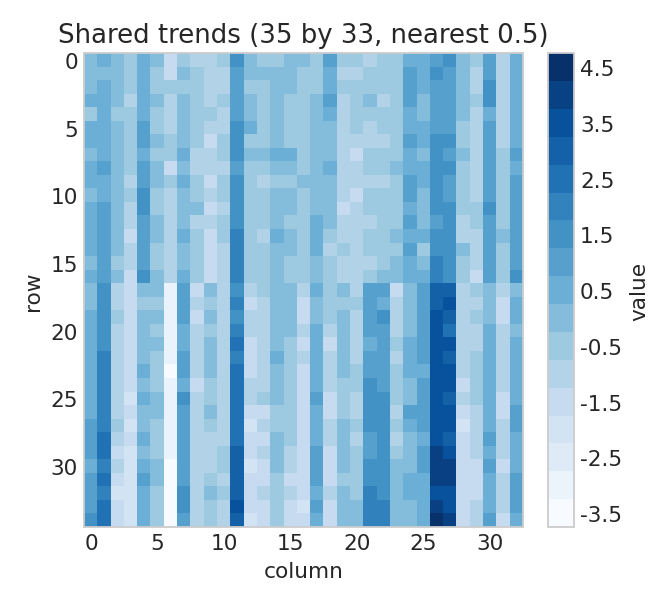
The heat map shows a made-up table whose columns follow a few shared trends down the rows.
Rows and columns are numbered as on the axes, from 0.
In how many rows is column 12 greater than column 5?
4
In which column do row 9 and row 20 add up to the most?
26
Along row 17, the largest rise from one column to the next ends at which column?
7
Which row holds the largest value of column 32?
16
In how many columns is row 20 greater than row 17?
6
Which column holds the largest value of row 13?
11
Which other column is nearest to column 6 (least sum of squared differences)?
3
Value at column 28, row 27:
-2
